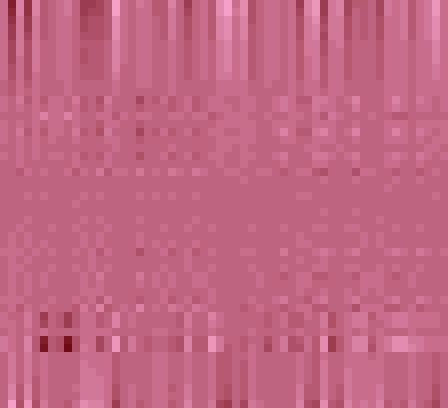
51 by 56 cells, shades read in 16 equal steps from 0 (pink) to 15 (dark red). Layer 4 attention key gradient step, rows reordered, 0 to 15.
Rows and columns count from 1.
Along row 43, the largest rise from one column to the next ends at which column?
42
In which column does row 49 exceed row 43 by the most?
15
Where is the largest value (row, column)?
44, 9
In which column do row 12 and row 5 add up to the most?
2
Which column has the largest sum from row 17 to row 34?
18
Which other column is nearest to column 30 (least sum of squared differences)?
19
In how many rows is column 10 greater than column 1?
16
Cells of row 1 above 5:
27
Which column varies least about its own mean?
33
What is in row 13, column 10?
4
